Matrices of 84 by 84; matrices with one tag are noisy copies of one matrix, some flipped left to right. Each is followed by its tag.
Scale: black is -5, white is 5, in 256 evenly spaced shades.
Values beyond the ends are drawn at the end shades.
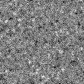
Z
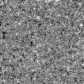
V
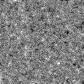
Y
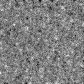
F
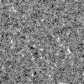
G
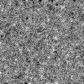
F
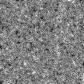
Y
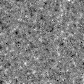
Y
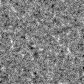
G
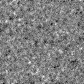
Z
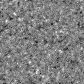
Z
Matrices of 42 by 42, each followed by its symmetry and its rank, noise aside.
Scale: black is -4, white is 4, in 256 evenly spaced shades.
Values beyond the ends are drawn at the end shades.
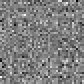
antisymmetric, rank six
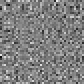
antisymmetric, rank six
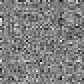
antisymmetric, rank six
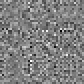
antisymmetric, rank six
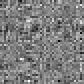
no symmetry, rank five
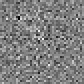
no symmetry, rank seven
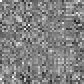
symmetric, rank seven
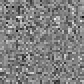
no symmetry, rank seven
